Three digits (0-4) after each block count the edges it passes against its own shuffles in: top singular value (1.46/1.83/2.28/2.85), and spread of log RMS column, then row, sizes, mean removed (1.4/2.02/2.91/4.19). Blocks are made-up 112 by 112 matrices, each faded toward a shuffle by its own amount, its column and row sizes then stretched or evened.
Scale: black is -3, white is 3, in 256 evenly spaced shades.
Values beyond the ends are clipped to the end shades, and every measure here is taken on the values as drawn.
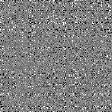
2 3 3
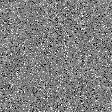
0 1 0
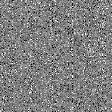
2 2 0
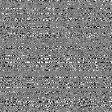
2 1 4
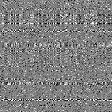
4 0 3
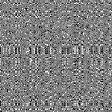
4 2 2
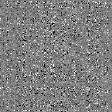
0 3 2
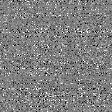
0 1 3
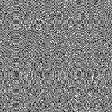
4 1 0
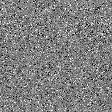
0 0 1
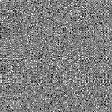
3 1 1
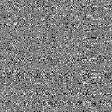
3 2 3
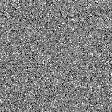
1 0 0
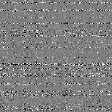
0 2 4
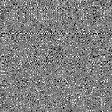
3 0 2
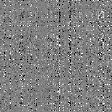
2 3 2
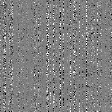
0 4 1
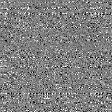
3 1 3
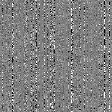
2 4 0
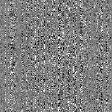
1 4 1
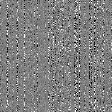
1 4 0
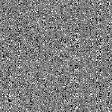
1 3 2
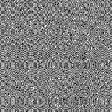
4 0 0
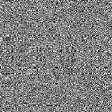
3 1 3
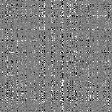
2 4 3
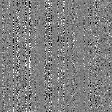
2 4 0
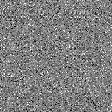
3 0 0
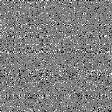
3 1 3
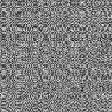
4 1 1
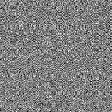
4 1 1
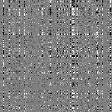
4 4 3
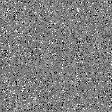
0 2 2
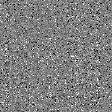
0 2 2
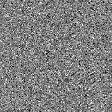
2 1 0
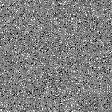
2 0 0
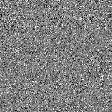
2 0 1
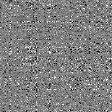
1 3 3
